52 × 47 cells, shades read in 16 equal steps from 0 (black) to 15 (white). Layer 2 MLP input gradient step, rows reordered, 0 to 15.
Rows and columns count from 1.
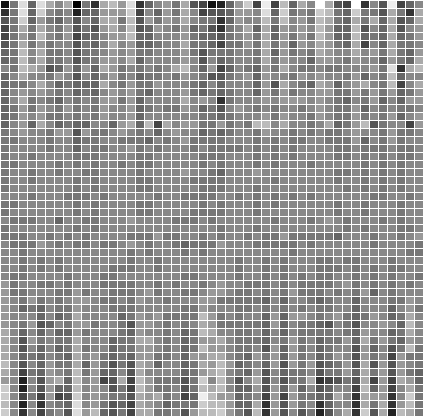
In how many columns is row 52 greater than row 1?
23
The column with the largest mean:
47
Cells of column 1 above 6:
37
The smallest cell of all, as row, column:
1, 9
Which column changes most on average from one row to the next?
46
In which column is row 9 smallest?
45
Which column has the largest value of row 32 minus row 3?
25
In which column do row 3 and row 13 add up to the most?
3
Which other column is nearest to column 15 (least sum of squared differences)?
5
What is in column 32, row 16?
10
